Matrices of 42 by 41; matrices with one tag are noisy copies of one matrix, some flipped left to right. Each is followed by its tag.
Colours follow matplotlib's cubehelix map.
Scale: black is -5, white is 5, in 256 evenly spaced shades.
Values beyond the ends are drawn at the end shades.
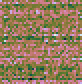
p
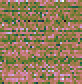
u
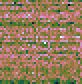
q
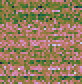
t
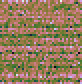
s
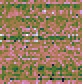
p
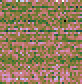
u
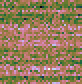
t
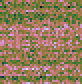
t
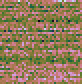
u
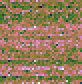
t
